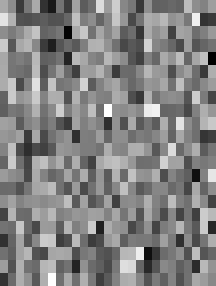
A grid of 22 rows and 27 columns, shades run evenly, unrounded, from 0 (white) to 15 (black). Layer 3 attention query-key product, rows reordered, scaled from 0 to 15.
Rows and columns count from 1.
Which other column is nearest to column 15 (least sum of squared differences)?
10
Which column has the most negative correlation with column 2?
3
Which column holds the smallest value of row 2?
25
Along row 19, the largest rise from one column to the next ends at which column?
8
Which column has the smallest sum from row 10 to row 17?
2
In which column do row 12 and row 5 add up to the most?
27
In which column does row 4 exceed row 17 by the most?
7
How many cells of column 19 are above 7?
9
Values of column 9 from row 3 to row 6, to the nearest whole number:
15 9 13 9
